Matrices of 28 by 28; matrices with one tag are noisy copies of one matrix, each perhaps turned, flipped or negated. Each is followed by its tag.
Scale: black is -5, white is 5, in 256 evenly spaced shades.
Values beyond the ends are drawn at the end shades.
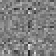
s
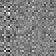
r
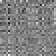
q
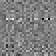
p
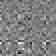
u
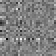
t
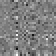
t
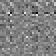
u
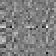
s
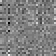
q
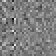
u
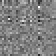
t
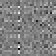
p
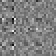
u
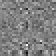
s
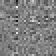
t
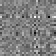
t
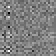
r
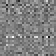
p
